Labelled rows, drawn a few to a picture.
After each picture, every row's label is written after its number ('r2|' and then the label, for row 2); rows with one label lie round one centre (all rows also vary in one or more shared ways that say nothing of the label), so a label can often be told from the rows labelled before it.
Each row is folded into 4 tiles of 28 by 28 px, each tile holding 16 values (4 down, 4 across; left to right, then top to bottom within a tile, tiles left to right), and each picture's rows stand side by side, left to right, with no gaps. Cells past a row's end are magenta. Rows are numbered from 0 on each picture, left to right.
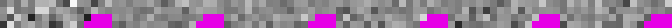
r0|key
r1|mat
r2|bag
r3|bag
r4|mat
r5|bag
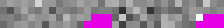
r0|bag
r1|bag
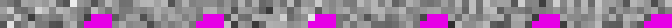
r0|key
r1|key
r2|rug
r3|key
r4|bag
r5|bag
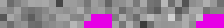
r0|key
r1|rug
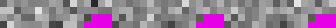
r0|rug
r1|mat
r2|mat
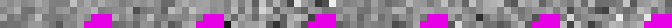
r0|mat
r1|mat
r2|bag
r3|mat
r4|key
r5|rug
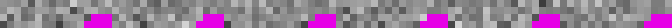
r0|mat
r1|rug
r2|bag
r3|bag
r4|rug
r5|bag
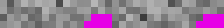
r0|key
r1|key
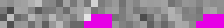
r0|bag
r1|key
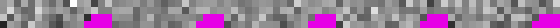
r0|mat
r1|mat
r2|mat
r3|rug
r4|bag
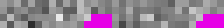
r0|rug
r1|mat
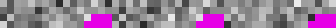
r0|key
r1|rug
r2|mat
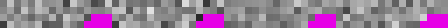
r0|bag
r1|rug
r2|mat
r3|bag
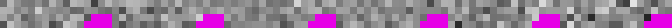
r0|rug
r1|bag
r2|mat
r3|rug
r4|mat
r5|key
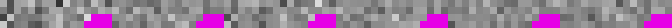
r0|key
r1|rug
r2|key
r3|rug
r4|bag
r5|key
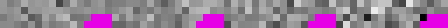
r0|key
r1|mat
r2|bag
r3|key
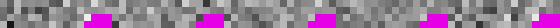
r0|mat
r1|rug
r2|key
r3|bag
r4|rug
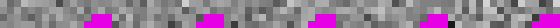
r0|key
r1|mat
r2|mat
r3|key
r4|bag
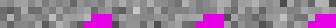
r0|bag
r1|bag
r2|key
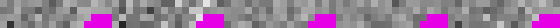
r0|mat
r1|mat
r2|rug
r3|key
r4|mat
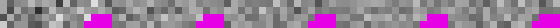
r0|key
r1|bag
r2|rug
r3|bag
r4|rug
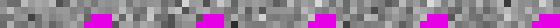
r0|key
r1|mat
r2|mat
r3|mat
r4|key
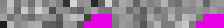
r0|bag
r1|rug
